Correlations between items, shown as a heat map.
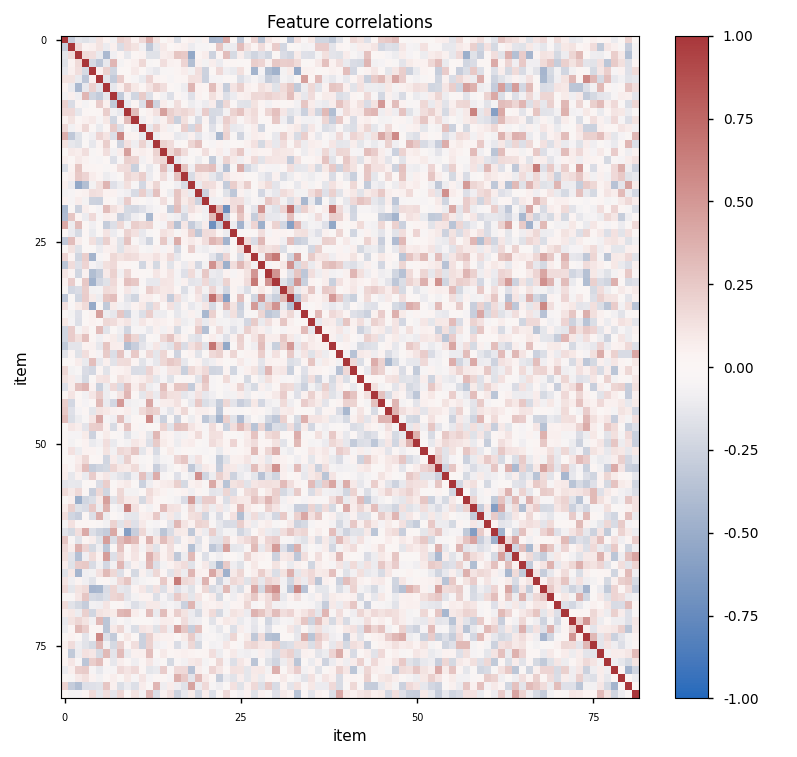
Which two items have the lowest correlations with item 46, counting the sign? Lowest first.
40, 22
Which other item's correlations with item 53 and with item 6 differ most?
64
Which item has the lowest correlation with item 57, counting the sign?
2
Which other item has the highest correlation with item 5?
74
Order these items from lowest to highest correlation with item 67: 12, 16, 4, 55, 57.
4, 12, 57, 55, 16
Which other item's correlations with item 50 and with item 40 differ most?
44
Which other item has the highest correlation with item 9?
58
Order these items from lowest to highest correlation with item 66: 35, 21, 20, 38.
20, 35, 38, 21
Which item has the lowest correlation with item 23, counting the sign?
21
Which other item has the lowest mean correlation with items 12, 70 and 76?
1
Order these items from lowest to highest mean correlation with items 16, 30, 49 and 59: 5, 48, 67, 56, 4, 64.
4, 64, 48, 5, 56, 67
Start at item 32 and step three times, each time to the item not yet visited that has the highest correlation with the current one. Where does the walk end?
55
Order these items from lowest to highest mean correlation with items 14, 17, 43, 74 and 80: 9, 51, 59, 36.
51, 36, 59, 9
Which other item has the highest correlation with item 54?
19
